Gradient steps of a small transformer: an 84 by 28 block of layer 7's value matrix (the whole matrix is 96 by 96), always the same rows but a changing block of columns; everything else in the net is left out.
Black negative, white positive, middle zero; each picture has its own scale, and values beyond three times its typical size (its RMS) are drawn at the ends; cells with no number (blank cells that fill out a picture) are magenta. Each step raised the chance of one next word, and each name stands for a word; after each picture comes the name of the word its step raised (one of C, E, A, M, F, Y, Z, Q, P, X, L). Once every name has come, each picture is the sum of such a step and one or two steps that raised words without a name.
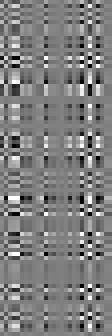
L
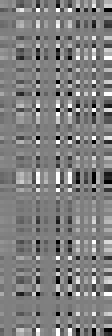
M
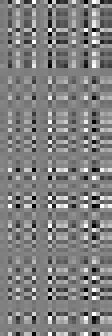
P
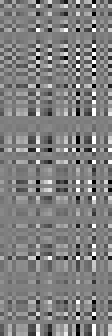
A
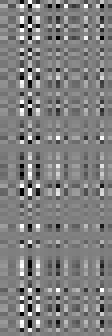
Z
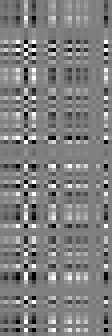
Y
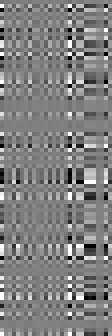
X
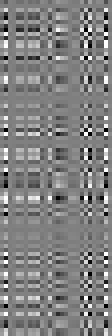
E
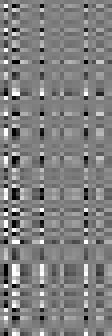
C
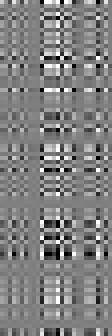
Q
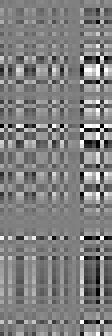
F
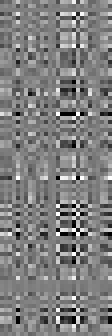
L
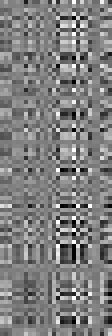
Q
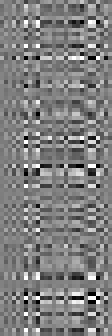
Y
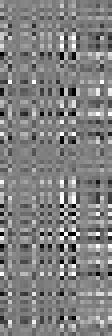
L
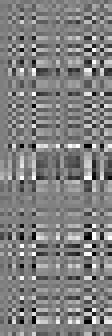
F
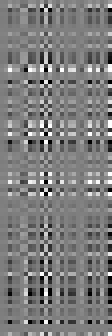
F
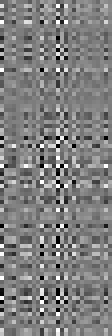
Y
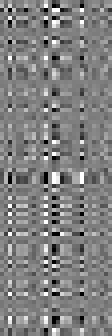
M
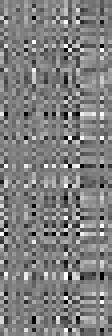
Y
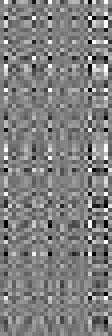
Q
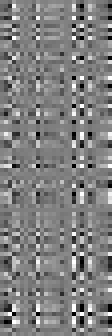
Z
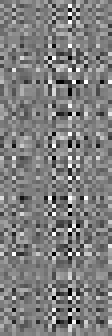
L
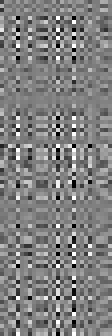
E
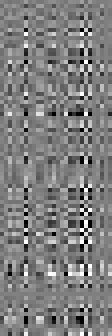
C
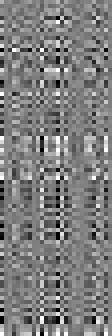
A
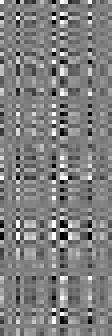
Q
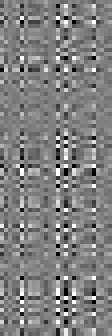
Y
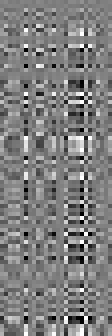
A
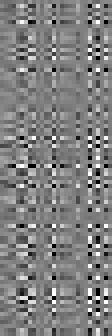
Y
